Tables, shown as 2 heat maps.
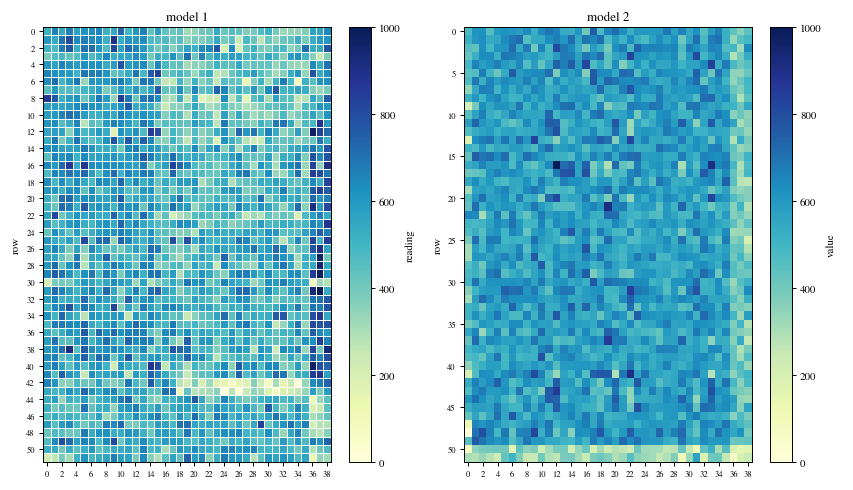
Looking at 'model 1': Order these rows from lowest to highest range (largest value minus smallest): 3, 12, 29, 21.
3, 21, 29, 12
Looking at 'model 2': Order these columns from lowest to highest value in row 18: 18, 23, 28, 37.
37, 23, 28, 18
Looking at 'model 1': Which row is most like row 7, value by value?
46
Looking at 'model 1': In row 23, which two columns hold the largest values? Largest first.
38, 10
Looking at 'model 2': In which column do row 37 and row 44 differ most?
33
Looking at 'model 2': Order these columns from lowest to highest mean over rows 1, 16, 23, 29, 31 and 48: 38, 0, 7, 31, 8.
0, 38, 8, 31, 7
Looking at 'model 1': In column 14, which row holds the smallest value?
30
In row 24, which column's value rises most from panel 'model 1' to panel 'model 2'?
18
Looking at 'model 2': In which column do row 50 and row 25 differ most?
19
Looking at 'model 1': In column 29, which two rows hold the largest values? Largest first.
47, 20
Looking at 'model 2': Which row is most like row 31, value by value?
3
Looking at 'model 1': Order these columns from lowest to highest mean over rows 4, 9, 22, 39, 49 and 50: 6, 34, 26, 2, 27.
34, 27, 26, 2, 6
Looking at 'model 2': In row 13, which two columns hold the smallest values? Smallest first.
0, 36
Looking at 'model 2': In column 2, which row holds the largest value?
48
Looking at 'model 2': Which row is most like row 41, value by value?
13
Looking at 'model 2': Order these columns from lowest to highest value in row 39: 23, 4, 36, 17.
36, 17, 23, 4
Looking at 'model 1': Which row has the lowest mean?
42
